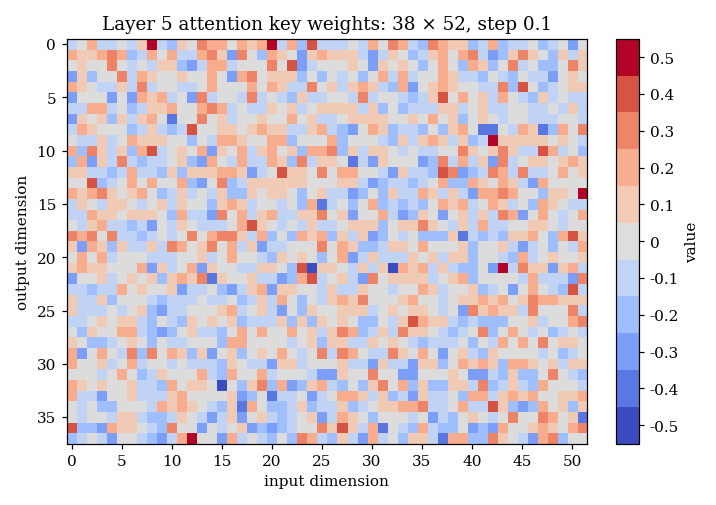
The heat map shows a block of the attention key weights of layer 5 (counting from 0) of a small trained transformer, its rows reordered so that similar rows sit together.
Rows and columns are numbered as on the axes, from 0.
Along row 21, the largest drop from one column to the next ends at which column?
24
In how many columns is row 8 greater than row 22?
20
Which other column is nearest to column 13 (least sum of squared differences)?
38
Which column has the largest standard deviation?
42
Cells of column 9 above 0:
8
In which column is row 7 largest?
13
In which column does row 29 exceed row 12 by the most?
32
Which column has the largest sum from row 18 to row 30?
27
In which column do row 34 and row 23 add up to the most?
35
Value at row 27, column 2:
0.1
